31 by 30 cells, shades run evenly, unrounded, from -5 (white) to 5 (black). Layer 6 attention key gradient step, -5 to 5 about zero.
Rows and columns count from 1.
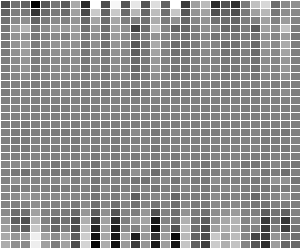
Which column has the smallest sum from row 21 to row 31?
4
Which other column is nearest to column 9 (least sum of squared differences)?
24
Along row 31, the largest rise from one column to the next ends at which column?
10
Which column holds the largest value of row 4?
14
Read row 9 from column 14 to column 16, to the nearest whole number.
1 0 -1
